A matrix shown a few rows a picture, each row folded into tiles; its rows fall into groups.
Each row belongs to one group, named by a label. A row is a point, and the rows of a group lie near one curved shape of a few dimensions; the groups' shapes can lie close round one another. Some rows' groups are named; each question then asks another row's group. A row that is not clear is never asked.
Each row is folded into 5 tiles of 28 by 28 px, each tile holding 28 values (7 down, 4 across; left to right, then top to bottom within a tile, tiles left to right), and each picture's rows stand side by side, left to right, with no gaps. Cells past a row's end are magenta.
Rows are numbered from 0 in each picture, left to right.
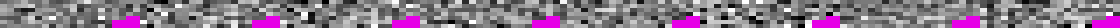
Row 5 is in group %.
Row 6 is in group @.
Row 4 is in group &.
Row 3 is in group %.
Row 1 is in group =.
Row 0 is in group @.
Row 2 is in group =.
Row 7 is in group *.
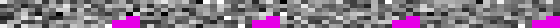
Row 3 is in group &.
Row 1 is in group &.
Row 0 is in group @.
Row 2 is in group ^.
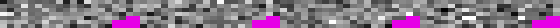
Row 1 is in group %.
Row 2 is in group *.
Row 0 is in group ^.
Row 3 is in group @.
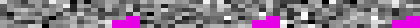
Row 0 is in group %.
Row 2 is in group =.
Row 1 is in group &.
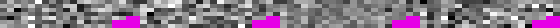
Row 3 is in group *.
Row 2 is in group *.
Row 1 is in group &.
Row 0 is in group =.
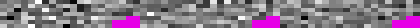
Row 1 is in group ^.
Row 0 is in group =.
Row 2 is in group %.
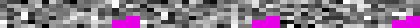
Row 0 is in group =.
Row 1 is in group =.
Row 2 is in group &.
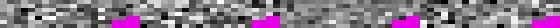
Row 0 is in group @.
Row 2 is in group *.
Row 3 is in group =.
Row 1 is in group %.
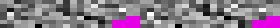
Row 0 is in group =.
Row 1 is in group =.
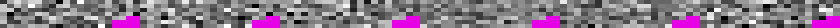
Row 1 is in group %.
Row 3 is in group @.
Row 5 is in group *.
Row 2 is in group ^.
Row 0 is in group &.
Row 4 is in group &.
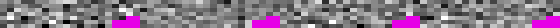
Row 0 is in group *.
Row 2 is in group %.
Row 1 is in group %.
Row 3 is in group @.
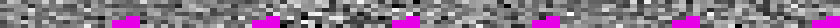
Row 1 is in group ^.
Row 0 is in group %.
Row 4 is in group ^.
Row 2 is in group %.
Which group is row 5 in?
=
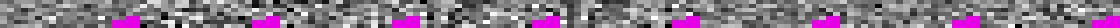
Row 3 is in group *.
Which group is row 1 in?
%
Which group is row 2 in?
=
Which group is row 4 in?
*
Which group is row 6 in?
^
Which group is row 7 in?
=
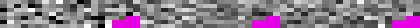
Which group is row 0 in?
%
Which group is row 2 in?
&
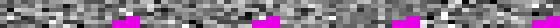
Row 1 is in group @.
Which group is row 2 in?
@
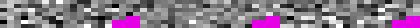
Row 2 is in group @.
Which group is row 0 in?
%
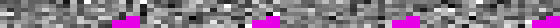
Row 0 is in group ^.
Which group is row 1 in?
&
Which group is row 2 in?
%
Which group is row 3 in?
%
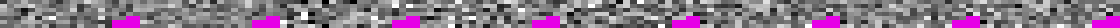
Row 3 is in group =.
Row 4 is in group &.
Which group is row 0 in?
@
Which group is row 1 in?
&
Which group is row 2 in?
=
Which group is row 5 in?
^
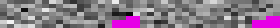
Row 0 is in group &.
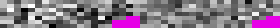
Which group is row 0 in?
@
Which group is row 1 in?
^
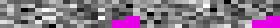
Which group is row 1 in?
^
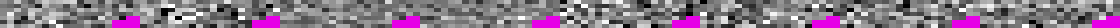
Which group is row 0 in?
*
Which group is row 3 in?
@
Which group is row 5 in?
*
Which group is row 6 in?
=
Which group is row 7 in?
@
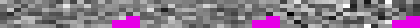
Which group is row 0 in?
@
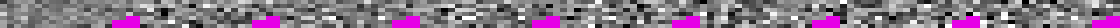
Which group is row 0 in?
*
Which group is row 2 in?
@
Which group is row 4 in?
=
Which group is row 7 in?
=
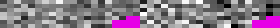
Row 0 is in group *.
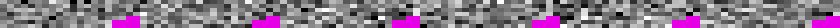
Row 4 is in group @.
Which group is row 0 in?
%
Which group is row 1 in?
^
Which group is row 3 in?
%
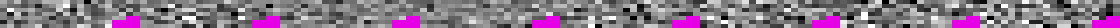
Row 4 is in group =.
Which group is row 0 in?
^
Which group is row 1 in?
@
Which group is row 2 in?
@
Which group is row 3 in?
*
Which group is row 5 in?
%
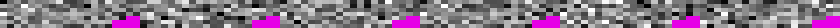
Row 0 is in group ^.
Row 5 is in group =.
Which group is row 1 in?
%
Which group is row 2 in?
^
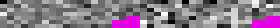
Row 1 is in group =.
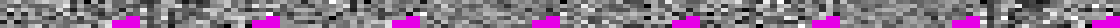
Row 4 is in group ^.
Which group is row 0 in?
^
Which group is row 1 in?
*
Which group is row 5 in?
&
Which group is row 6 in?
&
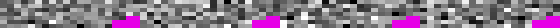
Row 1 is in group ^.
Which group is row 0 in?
%
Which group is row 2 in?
=
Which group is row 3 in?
%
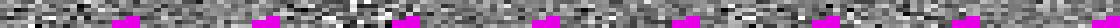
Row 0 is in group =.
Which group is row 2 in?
@
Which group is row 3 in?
&
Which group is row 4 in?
@
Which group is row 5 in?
@
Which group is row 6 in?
=
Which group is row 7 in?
&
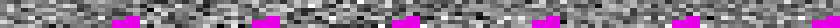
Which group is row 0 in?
&
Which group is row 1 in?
=
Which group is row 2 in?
&
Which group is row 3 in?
@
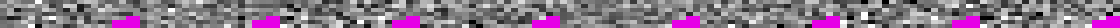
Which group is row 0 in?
=
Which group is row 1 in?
%
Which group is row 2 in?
@
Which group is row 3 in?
@
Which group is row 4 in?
@
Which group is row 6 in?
=
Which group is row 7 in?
@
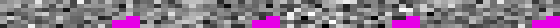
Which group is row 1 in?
*
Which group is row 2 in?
*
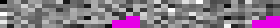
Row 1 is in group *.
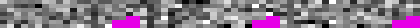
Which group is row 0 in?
^
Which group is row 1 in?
*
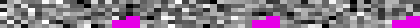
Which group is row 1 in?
=
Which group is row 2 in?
%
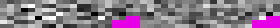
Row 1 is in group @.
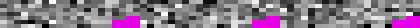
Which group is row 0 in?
%
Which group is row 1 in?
=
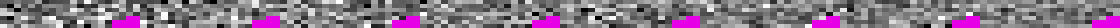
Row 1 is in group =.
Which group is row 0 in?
@
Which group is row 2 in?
*
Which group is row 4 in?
@
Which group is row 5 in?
@
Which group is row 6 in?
*
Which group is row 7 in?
@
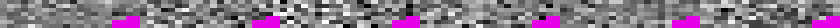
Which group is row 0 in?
&
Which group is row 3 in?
*
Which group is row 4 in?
%
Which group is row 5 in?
@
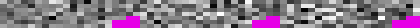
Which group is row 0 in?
%
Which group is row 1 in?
^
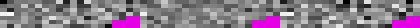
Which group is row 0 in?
^
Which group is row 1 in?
*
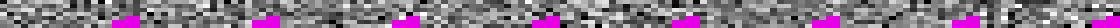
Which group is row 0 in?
^
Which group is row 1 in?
^
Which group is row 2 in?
@
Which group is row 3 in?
^
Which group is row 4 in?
%
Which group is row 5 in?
&
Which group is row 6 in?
%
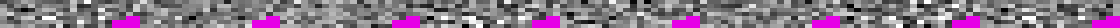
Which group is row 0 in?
@
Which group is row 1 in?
&
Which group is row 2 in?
*
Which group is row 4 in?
%
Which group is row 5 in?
^
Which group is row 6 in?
@
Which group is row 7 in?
@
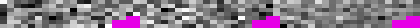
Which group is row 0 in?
&
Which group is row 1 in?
&
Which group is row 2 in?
%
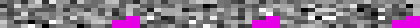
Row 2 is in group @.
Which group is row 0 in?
%
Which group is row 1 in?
*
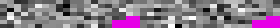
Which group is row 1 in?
=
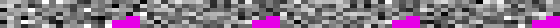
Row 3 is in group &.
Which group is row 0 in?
%
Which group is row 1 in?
^
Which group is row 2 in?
^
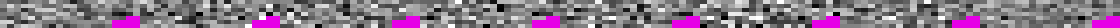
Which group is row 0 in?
&
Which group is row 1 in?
@
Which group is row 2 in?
=
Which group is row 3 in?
=
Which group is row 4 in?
=
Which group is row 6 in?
@
